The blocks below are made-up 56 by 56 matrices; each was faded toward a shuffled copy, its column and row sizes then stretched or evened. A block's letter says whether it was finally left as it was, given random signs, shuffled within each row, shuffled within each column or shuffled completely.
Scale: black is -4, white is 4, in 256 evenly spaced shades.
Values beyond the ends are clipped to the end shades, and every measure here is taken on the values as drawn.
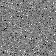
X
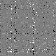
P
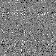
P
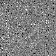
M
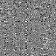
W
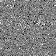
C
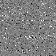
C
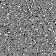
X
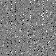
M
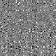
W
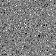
C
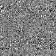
P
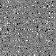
P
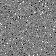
X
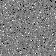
X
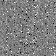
M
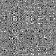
W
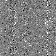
M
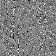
M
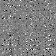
P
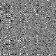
W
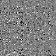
P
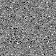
C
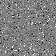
X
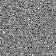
C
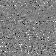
C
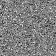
X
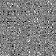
W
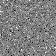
X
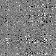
P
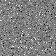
X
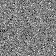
X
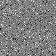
X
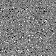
C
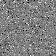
X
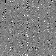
M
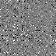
P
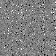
M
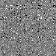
P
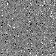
M
